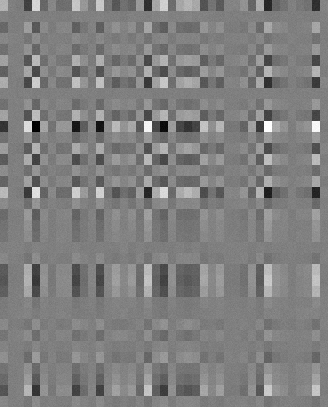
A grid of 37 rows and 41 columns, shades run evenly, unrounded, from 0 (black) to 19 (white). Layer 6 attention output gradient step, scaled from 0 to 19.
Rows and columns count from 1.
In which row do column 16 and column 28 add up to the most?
12
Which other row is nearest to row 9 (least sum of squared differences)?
23
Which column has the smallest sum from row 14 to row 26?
5
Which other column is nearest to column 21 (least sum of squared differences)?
13
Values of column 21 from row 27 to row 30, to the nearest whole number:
6 9 9 11
